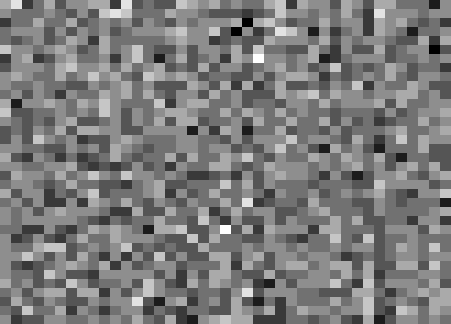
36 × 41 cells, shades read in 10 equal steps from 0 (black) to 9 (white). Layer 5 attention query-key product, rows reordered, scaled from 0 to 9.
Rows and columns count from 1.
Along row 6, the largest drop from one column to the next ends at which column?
40
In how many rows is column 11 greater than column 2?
16
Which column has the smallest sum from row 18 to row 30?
24
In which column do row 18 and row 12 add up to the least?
2
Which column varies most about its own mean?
23
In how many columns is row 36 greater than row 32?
13
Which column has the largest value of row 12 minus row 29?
10
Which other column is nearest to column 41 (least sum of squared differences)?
8
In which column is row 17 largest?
26
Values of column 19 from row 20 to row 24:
2 4 4 4 6
